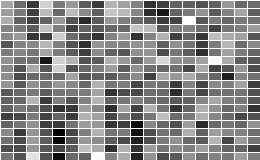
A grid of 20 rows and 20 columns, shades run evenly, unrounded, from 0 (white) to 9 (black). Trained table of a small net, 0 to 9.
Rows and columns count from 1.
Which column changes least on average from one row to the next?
2
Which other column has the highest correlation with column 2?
18
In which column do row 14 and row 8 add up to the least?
17
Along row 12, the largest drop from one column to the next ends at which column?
15
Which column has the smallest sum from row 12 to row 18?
8
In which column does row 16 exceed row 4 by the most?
11
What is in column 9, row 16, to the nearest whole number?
7
